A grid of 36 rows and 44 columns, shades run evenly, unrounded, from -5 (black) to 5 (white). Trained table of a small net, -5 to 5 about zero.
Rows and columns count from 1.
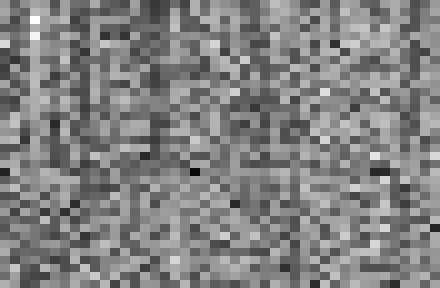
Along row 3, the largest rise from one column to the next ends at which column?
4
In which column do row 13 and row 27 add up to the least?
2
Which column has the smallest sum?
9
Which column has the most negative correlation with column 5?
42
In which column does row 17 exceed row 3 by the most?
32
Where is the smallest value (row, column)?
22, 20
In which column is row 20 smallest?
15
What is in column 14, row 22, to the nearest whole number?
-1
